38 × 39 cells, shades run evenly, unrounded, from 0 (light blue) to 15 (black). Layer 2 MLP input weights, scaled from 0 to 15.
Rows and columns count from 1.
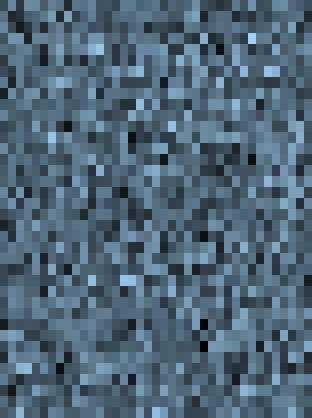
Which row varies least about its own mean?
37
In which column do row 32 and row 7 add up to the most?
33
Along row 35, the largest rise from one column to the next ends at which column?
17
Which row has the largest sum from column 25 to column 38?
34
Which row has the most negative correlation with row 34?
3
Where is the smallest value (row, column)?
4, 32
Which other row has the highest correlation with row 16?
19
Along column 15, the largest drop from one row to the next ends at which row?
7
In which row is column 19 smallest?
16
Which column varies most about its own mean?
26
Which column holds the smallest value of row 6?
23
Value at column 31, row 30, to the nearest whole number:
4
